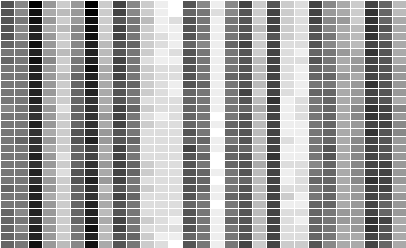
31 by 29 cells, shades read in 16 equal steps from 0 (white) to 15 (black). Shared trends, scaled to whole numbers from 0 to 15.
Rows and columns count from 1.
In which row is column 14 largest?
19
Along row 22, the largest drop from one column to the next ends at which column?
21
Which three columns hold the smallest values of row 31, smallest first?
13, 16, 12
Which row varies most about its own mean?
1
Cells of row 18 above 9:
8
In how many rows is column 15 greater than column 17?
6
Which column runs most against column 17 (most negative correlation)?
7
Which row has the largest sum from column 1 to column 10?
18
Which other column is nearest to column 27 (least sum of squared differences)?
20
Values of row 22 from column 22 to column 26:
2 8 9 5 7
